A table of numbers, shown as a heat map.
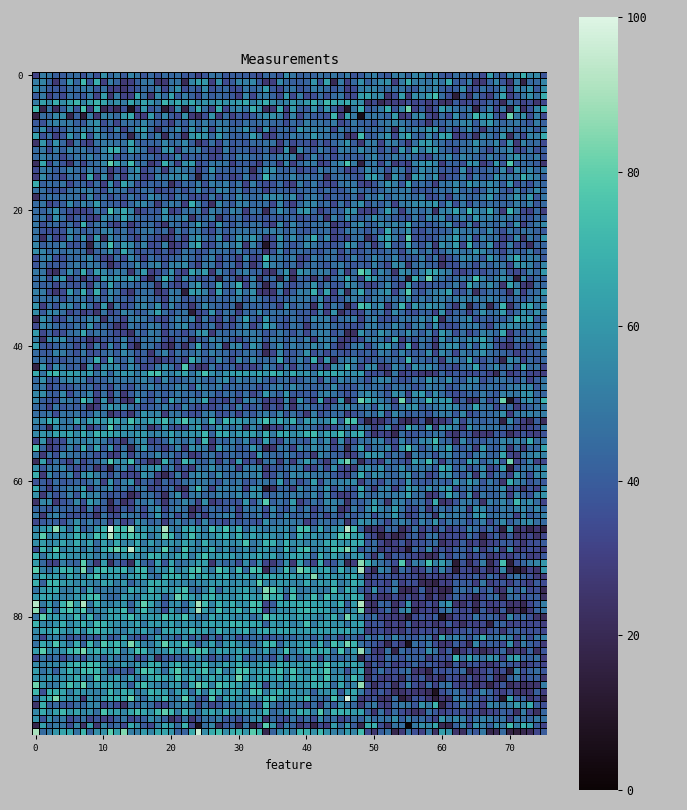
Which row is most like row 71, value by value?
44
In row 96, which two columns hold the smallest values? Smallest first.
55, 24
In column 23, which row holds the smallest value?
35
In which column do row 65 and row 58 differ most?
70
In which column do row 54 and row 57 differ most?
46
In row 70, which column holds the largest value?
14
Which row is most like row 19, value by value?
8
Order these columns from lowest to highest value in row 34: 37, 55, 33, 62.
62, 55, 33, 37
